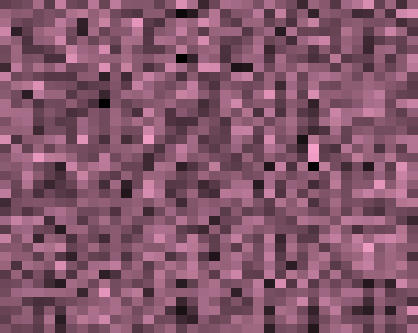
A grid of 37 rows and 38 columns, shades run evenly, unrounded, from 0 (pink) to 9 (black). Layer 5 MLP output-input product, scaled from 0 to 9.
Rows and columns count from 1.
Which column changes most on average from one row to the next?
17
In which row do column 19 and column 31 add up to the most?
1
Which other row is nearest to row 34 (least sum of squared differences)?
14
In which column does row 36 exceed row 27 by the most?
18
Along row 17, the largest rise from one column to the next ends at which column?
30
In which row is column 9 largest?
12
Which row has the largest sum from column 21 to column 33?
19
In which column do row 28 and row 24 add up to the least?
6
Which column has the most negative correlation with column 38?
36
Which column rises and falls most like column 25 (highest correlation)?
34
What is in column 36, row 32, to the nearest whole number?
7
